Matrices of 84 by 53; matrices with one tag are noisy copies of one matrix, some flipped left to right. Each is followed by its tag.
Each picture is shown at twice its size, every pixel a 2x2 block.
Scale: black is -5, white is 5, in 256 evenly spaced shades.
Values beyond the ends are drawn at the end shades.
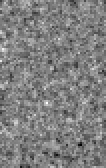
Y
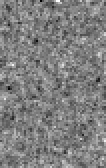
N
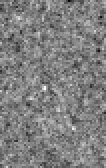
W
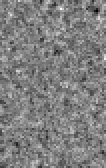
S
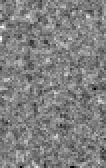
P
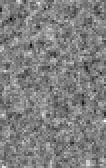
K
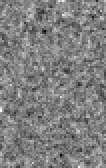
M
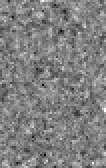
M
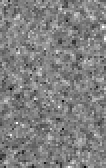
P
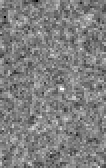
W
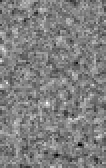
Y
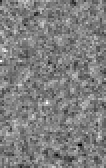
Y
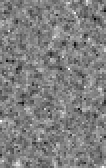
K
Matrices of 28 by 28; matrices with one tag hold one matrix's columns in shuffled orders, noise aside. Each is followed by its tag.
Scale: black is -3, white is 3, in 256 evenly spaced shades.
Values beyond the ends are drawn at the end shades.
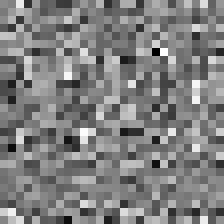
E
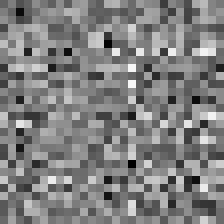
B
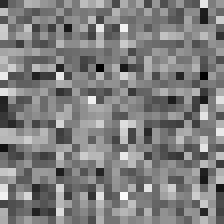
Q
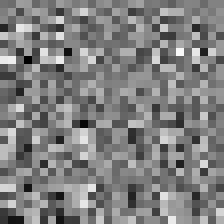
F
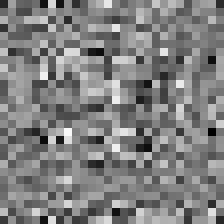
E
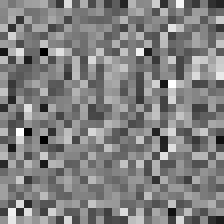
E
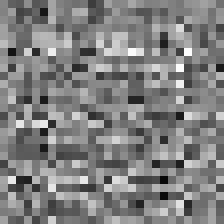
B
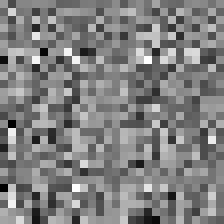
F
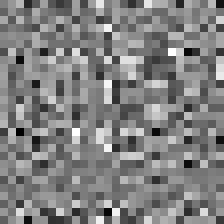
E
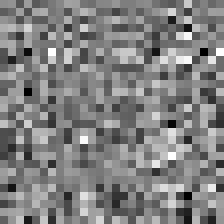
F
